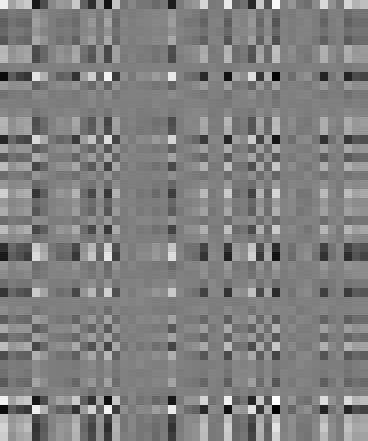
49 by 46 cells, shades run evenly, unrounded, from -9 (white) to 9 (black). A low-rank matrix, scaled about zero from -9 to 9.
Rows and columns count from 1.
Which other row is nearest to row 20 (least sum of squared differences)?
4
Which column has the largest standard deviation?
35
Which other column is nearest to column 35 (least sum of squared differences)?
1
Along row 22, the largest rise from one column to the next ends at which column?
5
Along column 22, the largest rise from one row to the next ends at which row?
47
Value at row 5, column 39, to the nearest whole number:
0
